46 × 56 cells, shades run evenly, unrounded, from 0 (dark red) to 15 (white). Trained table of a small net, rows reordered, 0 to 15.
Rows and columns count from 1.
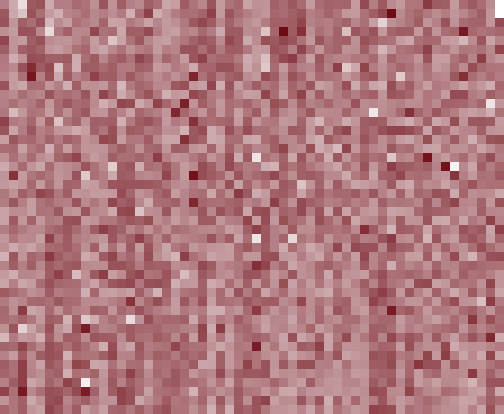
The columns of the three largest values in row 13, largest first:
42, 2, 55
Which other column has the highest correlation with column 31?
5
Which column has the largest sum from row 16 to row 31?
1
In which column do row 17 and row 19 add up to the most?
51
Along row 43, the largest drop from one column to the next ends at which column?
11
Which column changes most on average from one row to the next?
29
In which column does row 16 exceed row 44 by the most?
10
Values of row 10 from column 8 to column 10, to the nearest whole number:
10 5 8
